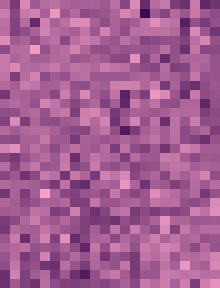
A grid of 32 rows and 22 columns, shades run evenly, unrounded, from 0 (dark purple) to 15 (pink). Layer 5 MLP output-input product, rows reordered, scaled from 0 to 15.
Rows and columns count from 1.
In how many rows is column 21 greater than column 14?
13
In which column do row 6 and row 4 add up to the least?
19
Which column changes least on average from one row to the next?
22
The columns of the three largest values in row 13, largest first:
10, 9, 7
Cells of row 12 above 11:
2
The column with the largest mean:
5
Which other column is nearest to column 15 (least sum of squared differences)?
18
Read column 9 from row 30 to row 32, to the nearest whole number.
5 2 6
